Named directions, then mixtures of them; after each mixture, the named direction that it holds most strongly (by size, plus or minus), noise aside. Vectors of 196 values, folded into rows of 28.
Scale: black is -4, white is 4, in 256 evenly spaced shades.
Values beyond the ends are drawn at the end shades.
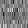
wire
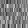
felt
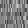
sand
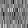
wire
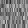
felt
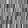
felt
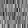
felt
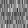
sand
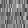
sand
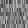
sand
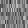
sand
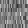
sand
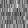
sand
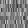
sand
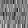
wire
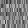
felt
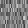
sand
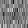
wire
